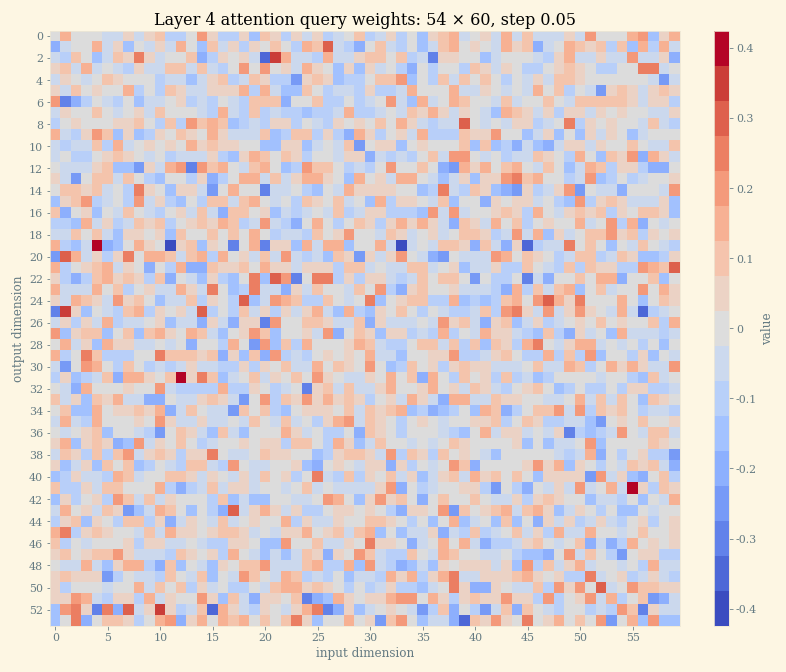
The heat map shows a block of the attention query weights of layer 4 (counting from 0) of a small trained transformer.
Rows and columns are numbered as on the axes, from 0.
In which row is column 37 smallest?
20
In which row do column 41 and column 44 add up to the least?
52
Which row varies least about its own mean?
7
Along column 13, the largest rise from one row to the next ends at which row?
29
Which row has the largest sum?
24
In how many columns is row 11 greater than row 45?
26
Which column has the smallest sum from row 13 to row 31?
11
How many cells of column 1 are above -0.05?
26
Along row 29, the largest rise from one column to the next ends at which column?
21
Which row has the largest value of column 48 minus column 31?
53
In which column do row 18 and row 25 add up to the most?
44
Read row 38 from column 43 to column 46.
0 0 0 0
